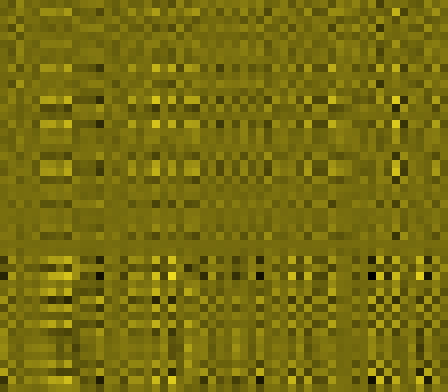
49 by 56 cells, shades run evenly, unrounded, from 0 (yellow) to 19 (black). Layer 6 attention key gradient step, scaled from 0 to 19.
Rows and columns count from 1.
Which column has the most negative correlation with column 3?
15
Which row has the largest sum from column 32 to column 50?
34
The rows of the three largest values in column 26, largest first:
35, 48, 33
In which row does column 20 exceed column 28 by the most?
38
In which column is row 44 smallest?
24
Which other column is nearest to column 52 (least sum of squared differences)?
4
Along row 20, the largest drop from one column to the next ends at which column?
51
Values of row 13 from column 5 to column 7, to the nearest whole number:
11 5 5
